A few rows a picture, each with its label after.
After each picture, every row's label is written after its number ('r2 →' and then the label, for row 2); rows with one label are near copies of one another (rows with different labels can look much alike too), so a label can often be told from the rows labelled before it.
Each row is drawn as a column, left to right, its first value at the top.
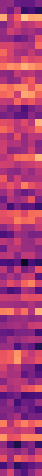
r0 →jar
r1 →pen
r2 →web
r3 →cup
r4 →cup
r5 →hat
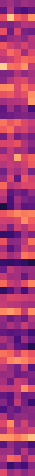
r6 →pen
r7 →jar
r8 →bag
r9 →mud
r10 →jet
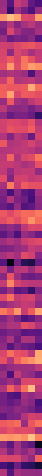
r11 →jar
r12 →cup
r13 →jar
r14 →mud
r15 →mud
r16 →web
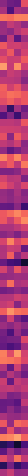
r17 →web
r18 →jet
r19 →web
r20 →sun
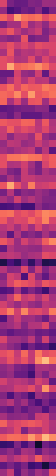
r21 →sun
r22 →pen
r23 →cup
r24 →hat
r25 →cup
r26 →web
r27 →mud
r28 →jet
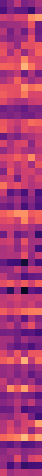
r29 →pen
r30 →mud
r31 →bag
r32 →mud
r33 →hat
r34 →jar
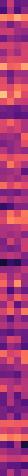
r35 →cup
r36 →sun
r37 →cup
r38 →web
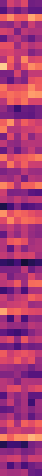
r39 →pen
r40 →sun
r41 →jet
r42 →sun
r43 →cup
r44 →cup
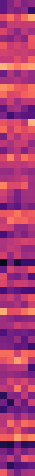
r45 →pen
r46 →web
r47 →mud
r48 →web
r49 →hat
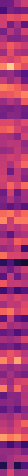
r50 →mud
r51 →pen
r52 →mud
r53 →sun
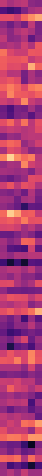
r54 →bag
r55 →bag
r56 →bag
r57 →sun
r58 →web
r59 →jar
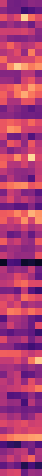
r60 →sun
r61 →pen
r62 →pen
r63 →cup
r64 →bag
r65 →mud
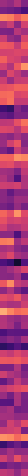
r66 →jet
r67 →jet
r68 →bag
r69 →hat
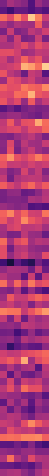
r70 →jet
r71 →bag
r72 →jet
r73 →mud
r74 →cup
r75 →hat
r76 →pen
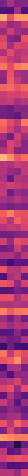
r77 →hat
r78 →bag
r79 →web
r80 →hat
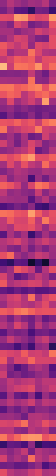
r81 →pen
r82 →sun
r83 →hat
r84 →hat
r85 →bag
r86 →pen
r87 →sun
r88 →hat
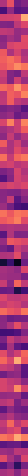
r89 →bag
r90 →sun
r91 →mud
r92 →hat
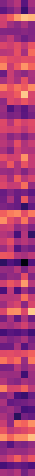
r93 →mud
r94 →jet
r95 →jar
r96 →cup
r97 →jar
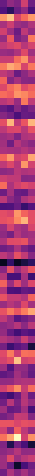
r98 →cup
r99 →hat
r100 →mud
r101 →sun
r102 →hat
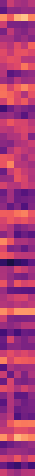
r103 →jet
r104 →sun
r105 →jar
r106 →jar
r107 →jar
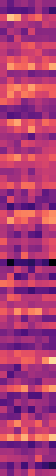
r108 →jet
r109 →cup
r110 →hat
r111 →mud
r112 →pen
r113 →jar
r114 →mud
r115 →mud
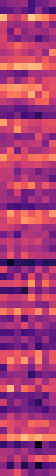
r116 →hat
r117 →mud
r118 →pen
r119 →mud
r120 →cup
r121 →web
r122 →cup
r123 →bag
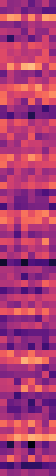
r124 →sun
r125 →web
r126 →jar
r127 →mud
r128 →web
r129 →mud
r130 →jet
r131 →cup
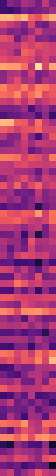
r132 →hat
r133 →hat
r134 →cup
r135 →jar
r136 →jet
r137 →pen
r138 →jar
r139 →web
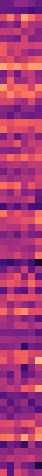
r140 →pen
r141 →cup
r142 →pen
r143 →hat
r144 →cup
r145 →mud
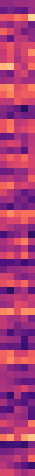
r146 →pen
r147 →pen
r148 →jet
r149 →jet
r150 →jar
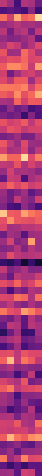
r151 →bag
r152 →mud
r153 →cup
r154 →bag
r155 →jet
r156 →cup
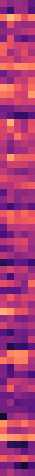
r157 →jar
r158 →hat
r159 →web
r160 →web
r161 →cup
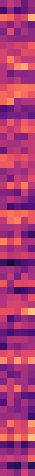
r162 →jet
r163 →sun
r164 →mud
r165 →pen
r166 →jar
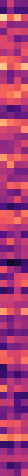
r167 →hat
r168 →sun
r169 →cup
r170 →pen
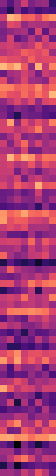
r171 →mud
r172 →hat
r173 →web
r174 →bag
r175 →jet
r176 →pen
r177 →jet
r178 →cup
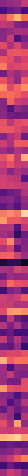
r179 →mud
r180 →jet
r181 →jar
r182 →bag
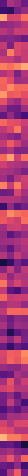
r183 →cup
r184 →bag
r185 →pen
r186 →web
